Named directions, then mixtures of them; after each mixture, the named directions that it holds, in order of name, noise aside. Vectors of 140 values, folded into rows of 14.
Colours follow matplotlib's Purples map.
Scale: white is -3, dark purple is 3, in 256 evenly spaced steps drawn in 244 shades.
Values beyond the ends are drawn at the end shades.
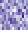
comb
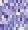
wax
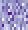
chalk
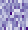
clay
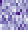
comb, wax.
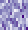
clay, comb.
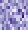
comb.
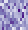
comb, wax.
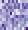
clay, wax.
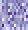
chalk.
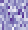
chalk, comb.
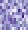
comb.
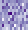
chalk.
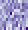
clay.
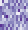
wax.
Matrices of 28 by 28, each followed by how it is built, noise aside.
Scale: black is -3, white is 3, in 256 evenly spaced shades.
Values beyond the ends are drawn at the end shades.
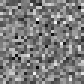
noise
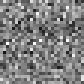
repeating columns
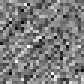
Hankel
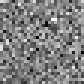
noise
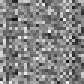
repeating rows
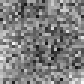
smooth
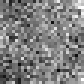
smooth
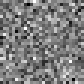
noise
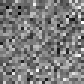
Hankel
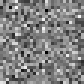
repeating rows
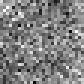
smooth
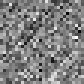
Hankel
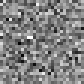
noise
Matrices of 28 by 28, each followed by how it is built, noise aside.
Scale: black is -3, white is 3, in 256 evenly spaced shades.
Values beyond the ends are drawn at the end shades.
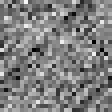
Hankel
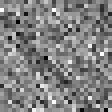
Toeplitz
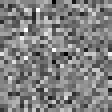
noise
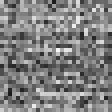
blocks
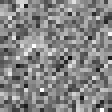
Hankel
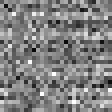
blocks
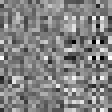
low rank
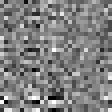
low rank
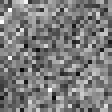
Hankel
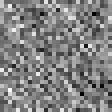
Toeplitz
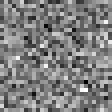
blocks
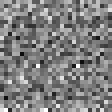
repeating columns
